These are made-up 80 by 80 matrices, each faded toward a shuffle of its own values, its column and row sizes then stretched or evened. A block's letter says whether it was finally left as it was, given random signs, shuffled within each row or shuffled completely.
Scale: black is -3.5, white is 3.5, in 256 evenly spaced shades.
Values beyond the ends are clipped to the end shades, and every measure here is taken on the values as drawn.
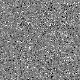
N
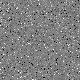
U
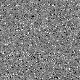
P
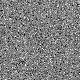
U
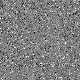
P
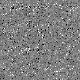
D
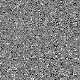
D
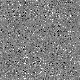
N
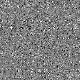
N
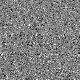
P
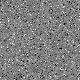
U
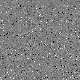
P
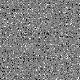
D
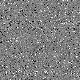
P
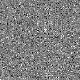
D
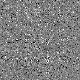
D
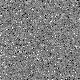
U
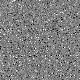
P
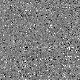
N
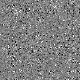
N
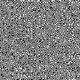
D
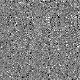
D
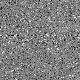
P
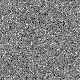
U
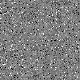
N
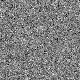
U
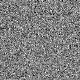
P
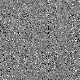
N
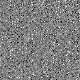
N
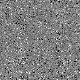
N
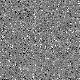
N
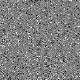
D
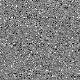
N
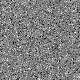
U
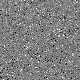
U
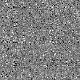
D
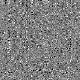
D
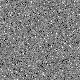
U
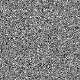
N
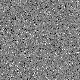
U
